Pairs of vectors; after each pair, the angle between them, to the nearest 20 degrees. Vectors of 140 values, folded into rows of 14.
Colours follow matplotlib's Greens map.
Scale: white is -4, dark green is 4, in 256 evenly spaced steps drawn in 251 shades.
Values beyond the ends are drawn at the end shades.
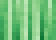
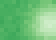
100 degrees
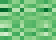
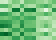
140 degrees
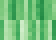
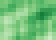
60 degrees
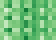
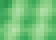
80 degrees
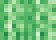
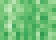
20 degrees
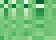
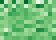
140 degrees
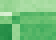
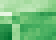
20 degrees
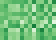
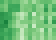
120 degrees
